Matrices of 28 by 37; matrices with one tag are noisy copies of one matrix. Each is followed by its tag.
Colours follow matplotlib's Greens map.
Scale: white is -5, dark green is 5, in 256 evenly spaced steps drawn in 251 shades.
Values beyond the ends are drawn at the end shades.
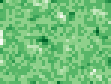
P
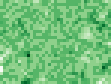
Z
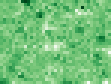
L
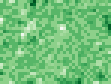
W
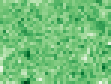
Z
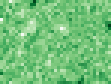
W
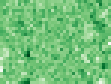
Z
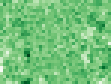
Z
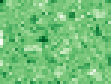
P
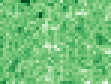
L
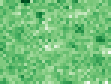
L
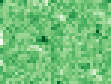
P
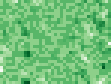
Z
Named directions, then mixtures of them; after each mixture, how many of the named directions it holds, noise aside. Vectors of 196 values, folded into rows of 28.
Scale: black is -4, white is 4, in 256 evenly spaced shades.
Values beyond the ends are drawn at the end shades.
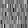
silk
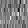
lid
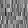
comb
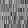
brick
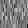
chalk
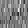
one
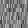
four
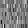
one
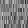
one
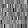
one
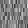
two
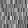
four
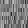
one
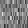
three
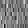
four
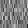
one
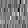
one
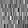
four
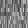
three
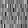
one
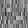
one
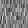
three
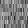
one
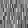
two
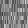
one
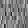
four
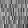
three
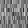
four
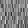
four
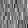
three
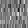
one
